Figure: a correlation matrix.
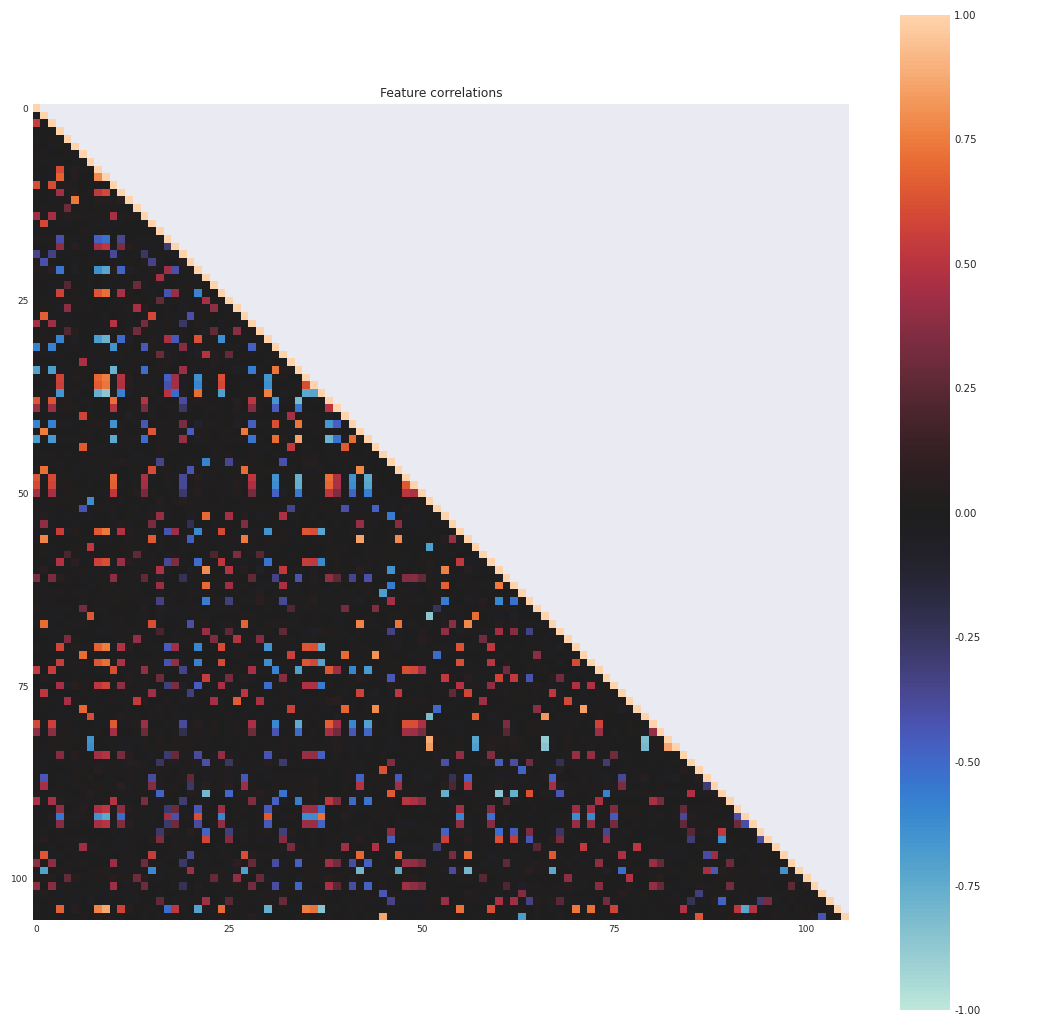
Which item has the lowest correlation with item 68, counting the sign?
89
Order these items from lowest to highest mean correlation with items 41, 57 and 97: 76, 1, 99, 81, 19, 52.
99, 81, 52, 19, 76, 1
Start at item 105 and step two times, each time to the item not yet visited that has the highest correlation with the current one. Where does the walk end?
86
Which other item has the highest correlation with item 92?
37
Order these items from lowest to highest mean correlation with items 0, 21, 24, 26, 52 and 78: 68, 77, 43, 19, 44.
43, 19, 68, 44, 77
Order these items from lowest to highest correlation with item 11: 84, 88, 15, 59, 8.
15, 88, 84, 59, 8
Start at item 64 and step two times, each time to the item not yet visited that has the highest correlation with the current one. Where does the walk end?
46
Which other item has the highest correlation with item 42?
56
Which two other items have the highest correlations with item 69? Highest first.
77, 26
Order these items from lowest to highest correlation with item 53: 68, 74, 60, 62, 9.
9, 68, 74, 62, 60
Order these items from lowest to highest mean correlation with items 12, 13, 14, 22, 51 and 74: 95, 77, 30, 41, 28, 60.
41, 30, 28, 77, 95, 60
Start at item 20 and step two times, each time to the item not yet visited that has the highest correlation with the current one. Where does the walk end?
87
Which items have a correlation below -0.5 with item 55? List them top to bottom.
21, 30, 37, 92
